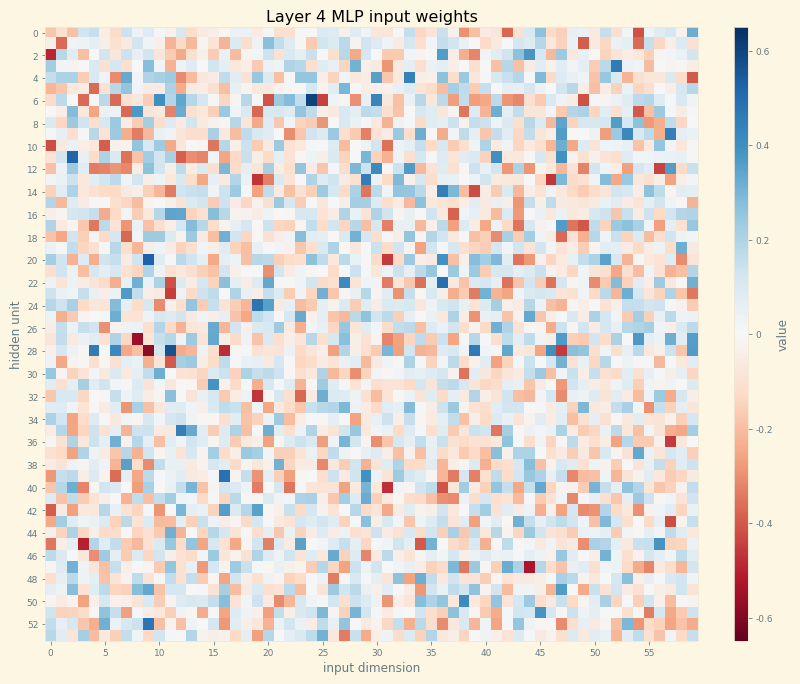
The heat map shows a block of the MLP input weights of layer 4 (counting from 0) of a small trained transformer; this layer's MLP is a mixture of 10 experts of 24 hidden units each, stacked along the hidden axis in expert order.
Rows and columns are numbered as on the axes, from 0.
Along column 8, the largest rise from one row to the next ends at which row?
10
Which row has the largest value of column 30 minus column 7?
12
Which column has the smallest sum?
31
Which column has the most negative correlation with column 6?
30
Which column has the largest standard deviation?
47
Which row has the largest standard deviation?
28
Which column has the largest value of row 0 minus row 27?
8
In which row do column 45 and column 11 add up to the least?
22
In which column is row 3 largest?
52
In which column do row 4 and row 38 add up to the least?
6
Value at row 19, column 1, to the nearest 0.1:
0
